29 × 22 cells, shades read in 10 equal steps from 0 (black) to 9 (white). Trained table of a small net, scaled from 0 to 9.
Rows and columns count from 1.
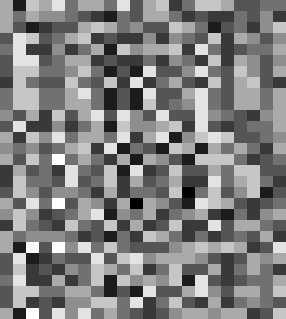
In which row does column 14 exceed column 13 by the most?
14
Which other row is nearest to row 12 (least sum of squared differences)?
5
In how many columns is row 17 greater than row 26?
10
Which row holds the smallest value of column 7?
22
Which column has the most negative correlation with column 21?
17
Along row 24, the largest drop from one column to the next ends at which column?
3
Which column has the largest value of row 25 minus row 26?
9
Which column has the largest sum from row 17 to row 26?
2
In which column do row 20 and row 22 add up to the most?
12
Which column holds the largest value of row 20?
8
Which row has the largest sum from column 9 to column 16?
24
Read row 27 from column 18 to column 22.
3 6 6 4 7
